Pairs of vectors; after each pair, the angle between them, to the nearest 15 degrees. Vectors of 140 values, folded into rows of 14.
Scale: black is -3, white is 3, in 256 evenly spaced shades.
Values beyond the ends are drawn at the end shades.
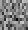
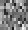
105 degrees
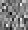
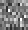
45 degrees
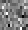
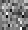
30 degrees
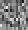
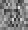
60 degrees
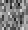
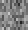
30 degrees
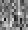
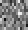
60 degrees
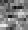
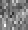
60 degrees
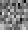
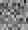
45 degrees
